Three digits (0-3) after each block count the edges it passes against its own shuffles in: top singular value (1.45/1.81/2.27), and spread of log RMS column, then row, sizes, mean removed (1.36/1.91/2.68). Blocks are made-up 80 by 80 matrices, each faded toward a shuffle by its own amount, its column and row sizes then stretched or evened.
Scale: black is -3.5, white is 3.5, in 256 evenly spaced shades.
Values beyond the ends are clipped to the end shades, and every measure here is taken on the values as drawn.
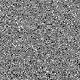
2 0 1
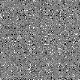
1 2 2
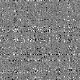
1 2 3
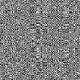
3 2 2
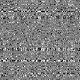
3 0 3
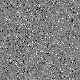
1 1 0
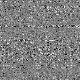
0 0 3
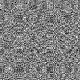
3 0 1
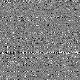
2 1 3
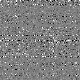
1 1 3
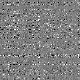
0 2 3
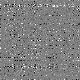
1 2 3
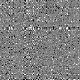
3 2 2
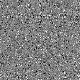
1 1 1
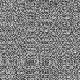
3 0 1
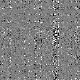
1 3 2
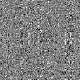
2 2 0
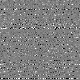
2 1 3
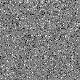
1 0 1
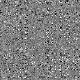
0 2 2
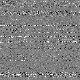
1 0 3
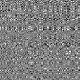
3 0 3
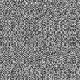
3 1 0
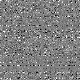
0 2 3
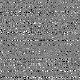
2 1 3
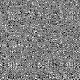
2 0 2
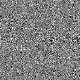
0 2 2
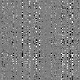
3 3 2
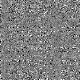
0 2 2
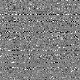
2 1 3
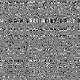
3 0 3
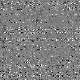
1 1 3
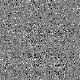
1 2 2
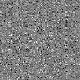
2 1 1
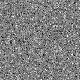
1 0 0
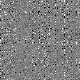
1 3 2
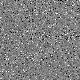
0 0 1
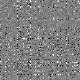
0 3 3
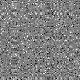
3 0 1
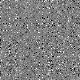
0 2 2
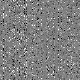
1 3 0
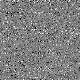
1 0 2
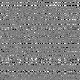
3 0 3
